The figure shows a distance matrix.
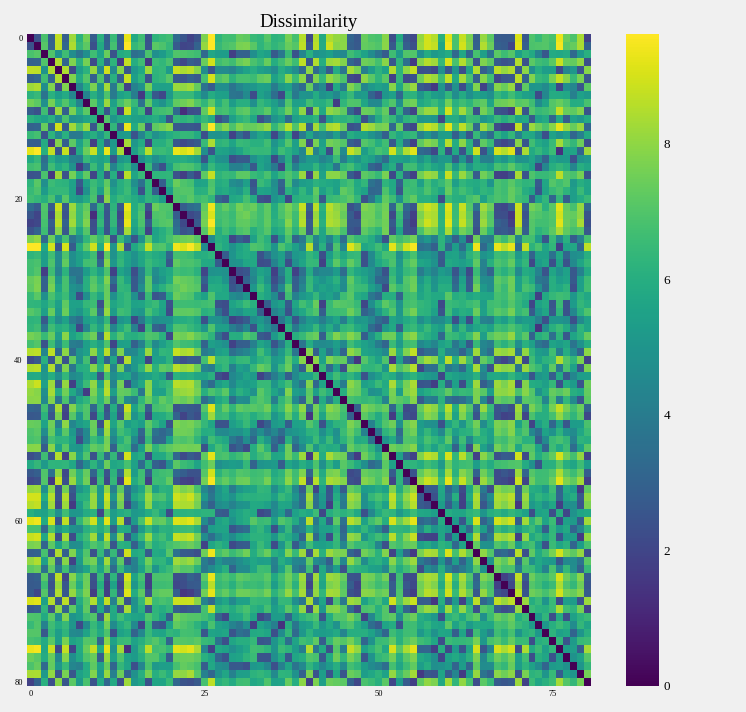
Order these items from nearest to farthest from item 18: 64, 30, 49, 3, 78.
49, 30, 78, 64, 3
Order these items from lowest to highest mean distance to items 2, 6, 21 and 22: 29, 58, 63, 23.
29, 23, 63, 58
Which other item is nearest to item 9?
22
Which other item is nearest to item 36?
73
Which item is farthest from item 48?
11
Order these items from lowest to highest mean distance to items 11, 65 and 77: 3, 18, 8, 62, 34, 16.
34, 62, 3, 16, 18, 8
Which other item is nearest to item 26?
76
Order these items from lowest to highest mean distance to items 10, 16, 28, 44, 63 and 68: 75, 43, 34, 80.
34, 75, 80, 43
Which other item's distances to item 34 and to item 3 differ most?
55
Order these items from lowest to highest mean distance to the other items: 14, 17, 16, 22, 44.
16, 17, 22, 14, 44
